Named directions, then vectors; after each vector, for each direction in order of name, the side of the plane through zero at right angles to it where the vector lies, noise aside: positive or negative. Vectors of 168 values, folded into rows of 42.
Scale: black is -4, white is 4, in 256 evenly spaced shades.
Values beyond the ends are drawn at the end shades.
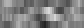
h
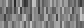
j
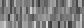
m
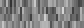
negative, positive, positive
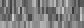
negative, positive, positive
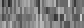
negative, positive, positive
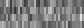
positive, positive, positive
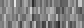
positive, negative, positive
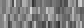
positive, negative, positive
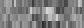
positive, negative, positive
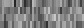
positive, positive, negative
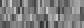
positive, negative, negative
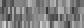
negative, positive, positive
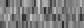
negative, negative, negative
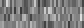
positive, positive, positive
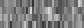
positive, negative, positive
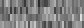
positive, positive, positive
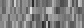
positive, negative, positive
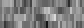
positive, positive, negative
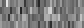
positive, positive, positive
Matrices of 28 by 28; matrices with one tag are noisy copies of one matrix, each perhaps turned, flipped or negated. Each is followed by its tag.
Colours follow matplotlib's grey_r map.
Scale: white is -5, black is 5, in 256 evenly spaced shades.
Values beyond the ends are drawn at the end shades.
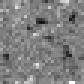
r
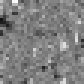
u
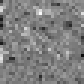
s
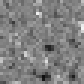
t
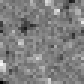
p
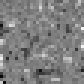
s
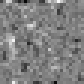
s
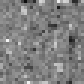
s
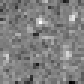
r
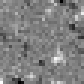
p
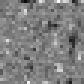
s
